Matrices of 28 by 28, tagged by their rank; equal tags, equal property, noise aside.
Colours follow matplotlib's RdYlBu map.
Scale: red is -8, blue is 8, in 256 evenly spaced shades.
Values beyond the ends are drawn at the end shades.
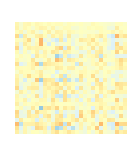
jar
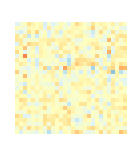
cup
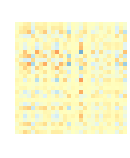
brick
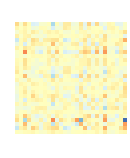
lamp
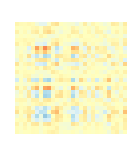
brick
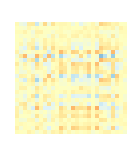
brick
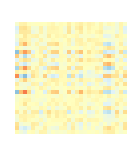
brick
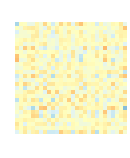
jar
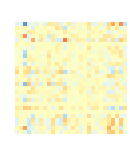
lamp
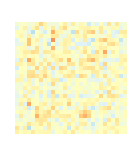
cup
